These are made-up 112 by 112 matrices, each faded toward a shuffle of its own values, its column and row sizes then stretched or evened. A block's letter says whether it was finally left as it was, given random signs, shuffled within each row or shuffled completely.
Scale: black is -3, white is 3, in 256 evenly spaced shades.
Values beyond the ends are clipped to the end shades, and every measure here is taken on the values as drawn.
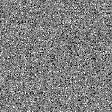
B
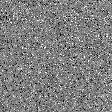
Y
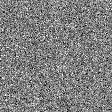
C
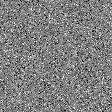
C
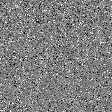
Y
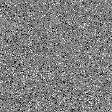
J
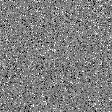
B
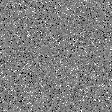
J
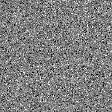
J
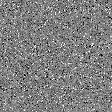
Y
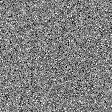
C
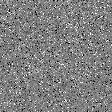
Y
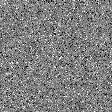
Y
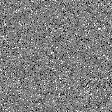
J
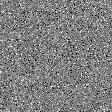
Y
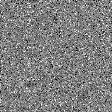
B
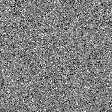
Y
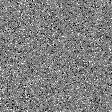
C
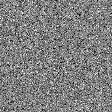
Y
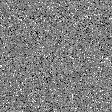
Y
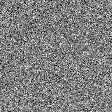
C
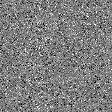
J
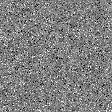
Y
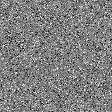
Y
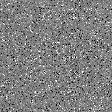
B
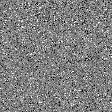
J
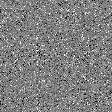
B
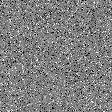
C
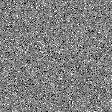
J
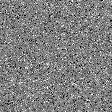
Y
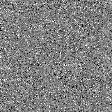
J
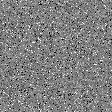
C
